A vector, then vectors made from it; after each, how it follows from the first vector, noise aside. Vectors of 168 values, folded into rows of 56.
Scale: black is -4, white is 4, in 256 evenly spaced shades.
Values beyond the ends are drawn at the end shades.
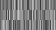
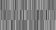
reversed, negated, shrunk.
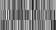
negated.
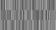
reversed, negated, shrunk.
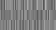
reversed, negated, shrunk.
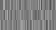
wrapped around, negated, shrunk.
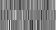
wrapped around, partly zeroed.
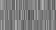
wrapped around, shrunk.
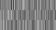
wrapped around, shrunk.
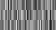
wrapped around, negated.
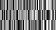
wrapped around, scaled up.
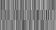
reversed, negated, shrunk.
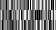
wrapped around, scaled up.
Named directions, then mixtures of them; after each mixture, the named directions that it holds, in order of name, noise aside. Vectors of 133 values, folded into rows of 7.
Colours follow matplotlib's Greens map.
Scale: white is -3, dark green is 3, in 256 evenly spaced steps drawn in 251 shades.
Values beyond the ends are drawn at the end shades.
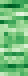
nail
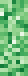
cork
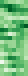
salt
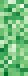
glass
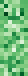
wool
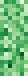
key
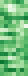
salt.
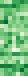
cork, glass, nail.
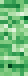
key, nail.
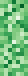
cork, glass.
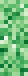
glass, key.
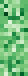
wool.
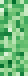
cork, key.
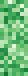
glass.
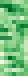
salt.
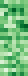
cork, salt, wool.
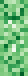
glass, wool.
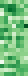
cork, glass, salt.
